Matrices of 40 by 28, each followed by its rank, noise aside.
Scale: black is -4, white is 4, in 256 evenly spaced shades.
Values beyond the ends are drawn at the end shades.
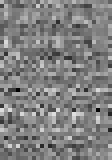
four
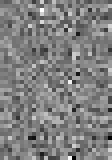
six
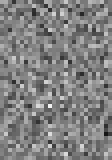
six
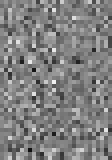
five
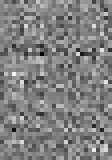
six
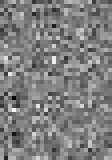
five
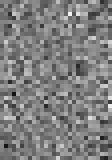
four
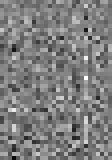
four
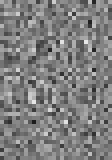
six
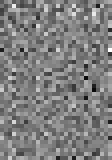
five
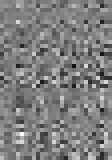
four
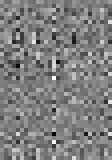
five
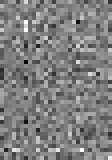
five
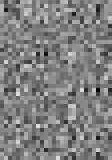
six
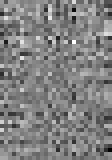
five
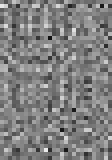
four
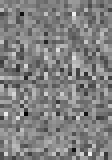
six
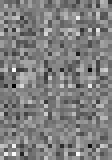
three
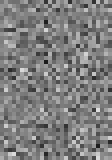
five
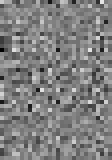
four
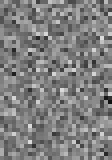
six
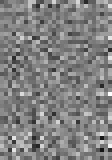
five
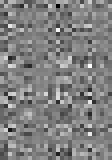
three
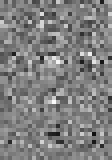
four
